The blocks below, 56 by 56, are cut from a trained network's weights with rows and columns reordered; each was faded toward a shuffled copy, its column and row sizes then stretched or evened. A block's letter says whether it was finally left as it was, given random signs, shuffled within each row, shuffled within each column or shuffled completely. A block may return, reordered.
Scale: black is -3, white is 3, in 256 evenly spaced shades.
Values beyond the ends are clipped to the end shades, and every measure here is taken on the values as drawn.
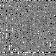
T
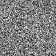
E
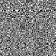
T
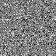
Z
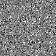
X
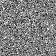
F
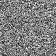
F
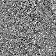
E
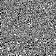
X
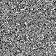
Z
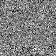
Z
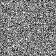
E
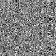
T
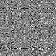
T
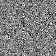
X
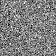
F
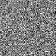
T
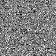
Z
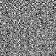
T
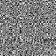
T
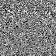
Z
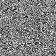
Z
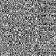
T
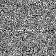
Z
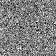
F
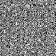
T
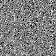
E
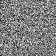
Z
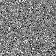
F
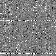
T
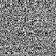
T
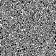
E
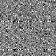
T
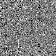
X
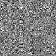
T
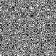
T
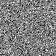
F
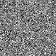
Z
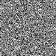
E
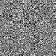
T
